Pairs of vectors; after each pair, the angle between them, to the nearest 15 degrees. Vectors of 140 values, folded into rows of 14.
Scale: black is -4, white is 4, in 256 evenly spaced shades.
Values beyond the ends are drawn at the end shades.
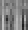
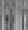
30 degrees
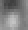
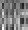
75 degrees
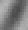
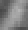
165 degrees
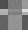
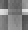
30 degrees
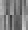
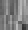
135 degrees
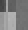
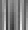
105 degrees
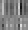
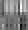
150 degrees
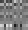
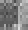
120 degrees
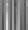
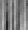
165 degrees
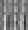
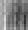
60 degrees
